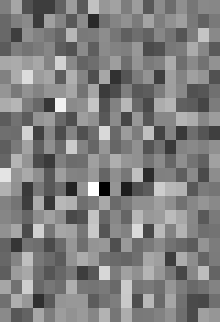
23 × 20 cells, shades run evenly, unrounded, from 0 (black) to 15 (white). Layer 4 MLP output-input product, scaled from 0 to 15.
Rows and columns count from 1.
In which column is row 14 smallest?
10
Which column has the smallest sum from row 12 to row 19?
5
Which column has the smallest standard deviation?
20
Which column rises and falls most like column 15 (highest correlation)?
9
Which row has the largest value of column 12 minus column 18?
22
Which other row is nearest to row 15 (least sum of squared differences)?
23
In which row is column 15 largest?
14
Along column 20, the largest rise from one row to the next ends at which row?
11
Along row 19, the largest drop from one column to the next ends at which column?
16
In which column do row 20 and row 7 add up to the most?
3
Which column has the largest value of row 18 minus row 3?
12
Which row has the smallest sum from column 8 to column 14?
7
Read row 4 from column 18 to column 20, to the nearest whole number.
10 8 5
